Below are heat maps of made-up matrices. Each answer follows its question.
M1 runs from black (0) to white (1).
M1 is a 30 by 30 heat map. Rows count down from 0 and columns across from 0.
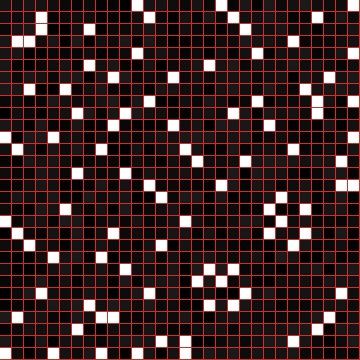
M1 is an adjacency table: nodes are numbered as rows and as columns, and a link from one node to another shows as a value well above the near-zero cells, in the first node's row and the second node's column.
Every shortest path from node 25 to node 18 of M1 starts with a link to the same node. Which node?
node 19
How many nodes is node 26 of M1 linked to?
4
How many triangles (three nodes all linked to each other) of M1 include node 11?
2
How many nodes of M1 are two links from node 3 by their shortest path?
6
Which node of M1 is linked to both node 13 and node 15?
node 28
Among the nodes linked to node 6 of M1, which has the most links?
node 9
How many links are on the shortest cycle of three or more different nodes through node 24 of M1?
4
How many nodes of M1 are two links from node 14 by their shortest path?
3
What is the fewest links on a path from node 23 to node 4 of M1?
4
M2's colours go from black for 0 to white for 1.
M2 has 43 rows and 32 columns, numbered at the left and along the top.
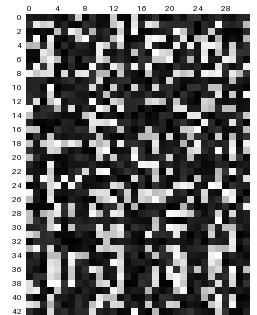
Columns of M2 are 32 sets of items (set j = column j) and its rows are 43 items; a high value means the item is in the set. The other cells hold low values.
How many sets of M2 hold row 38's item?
12
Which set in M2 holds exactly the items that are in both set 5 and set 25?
30
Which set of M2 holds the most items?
3
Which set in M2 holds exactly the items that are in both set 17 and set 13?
1
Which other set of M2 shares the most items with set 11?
29
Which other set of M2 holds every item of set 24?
31
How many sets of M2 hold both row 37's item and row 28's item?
9
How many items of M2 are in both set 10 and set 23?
8
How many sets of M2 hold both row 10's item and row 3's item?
4
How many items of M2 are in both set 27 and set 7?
4
